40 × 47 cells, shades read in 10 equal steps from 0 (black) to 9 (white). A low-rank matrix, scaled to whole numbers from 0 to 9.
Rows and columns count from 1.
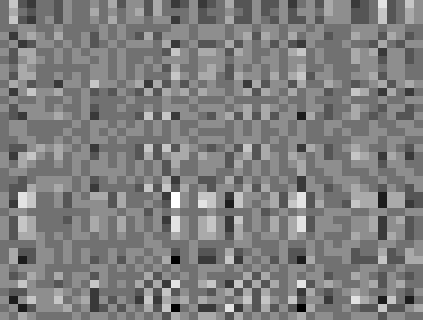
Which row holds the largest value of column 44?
38
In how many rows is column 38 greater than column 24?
12
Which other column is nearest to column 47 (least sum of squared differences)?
8
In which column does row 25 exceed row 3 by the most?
20
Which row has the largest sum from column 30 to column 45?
26
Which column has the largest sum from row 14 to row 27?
40
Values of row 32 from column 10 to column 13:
5 4 4 5
